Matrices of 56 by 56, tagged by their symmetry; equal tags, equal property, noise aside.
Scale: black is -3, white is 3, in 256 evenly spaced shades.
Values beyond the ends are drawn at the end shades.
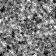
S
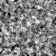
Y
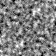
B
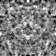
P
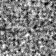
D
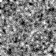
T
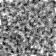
S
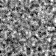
D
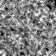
S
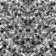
P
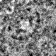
T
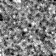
D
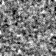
Y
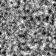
Y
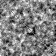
T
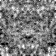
P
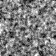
D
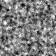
D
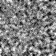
D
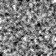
D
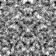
P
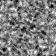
B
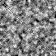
T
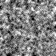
D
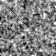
Y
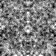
P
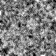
S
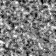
D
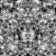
P
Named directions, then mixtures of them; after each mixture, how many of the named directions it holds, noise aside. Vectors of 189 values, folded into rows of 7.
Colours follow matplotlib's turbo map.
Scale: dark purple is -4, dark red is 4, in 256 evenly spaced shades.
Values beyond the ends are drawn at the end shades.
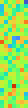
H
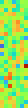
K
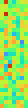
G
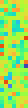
one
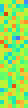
two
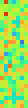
one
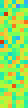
three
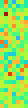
three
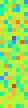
three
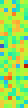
one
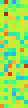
two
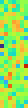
one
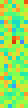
three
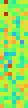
one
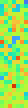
two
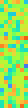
two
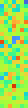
two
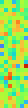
one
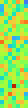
one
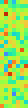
two
